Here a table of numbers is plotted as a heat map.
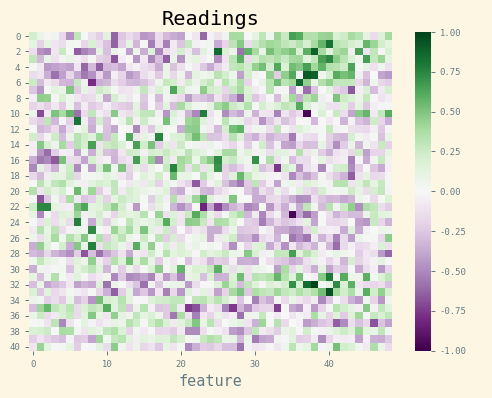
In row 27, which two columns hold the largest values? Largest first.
8, 14
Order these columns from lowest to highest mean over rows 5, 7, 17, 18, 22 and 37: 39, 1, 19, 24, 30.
39, 30, 1, 24, 19
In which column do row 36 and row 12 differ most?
28
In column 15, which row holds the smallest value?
32
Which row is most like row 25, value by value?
29
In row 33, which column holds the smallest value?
11
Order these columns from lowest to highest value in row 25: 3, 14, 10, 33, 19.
33, 19, 10, 14, 3
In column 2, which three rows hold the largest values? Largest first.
22, 35, 8
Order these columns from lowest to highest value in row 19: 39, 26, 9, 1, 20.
26, 20, 39, 9, 1
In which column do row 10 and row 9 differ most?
37
